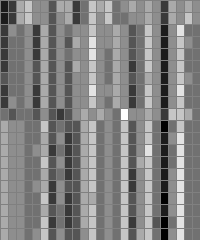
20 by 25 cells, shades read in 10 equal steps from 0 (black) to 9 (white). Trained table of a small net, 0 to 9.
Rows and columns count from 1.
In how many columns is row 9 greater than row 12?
6
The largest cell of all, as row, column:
10, 16
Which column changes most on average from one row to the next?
17
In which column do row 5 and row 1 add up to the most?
12
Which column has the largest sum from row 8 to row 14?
23
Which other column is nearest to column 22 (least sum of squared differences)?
13
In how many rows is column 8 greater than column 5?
11
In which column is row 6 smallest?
21
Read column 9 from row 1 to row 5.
6 6 4 3 4
